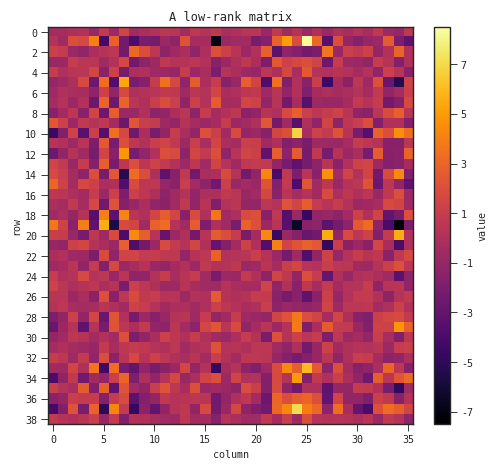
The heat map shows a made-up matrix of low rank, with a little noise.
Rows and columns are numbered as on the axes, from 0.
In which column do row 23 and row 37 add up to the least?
5
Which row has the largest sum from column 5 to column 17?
18
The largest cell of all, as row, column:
1, 25
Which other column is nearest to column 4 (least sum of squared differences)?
33
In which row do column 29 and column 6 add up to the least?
19
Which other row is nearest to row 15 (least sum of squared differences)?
9
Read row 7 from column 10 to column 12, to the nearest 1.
1 2 1
